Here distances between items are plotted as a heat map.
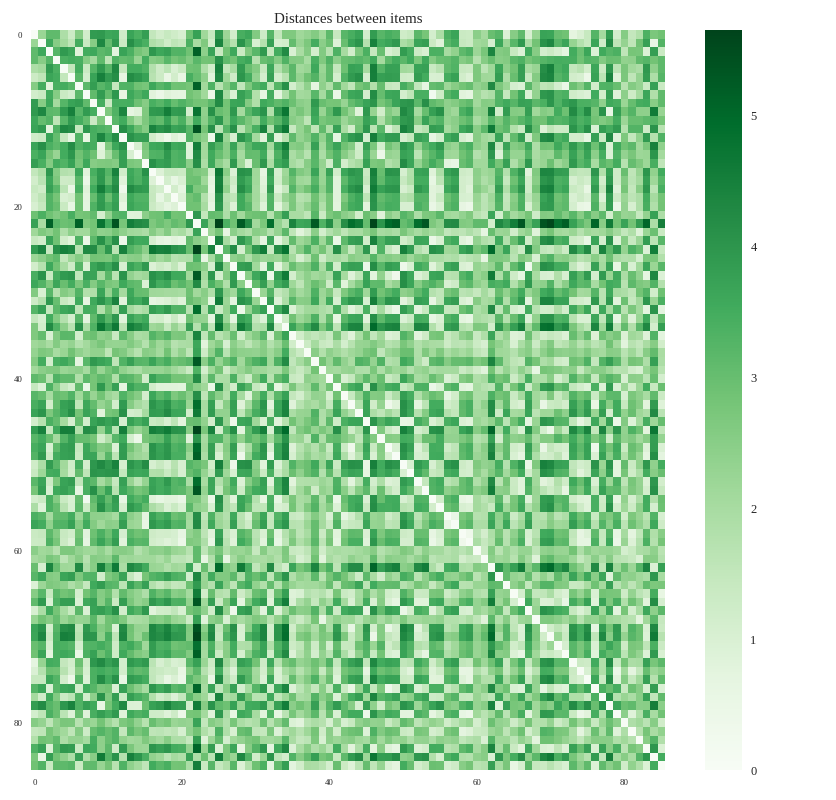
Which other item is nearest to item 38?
6
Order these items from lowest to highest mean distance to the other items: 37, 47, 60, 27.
60, 37, 27, 47
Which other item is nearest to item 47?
14
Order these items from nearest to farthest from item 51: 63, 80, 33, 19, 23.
33, 19, 23, 80, 63
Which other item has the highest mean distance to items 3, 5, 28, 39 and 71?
22
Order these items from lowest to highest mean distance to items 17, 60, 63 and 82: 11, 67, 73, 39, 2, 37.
39, 37, 67, 73, 2, 11
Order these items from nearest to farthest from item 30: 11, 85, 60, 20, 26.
60, 20, 26, 85, 11
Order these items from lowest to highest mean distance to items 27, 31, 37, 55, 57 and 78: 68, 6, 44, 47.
68, 47, 44, 6
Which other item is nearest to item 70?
46
